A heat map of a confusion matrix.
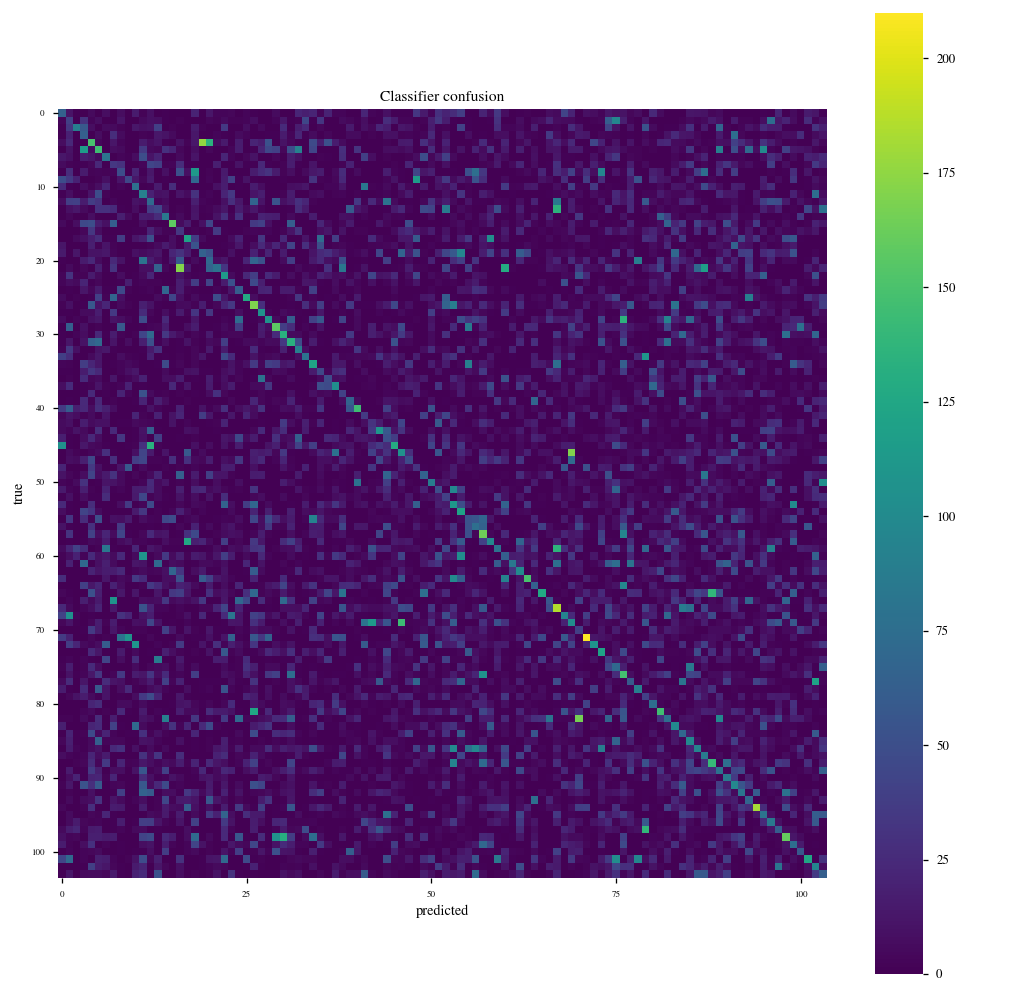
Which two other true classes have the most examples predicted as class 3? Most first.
5, 61
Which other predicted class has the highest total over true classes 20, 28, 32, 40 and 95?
76
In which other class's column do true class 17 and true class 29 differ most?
58
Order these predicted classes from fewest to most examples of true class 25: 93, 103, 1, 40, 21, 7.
1, 40, 103, 21, 7, 93
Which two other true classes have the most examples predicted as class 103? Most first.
50, 13
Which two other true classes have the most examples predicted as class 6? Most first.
59, 72
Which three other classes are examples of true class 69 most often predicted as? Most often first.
46, 42, 41
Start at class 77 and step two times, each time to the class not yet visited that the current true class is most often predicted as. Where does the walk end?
97
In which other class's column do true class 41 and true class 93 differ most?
64
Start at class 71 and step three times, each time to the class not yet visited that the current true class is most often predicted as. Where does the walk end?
68
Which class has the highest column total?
26
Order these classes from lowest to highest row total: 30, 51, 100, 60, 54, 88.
100, 54, 51, 30, 60, 88
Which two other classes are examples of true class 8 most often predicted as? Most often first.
18, 73
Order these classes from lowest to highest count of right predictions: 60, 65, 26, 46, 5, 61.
60, 61, 46, 65, 5, 26
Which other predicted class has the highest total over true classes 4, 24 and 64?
19
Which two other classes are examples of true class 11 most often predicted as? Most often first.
102, 5
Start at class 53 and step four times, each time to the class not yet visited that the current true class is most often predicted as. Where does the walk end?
31
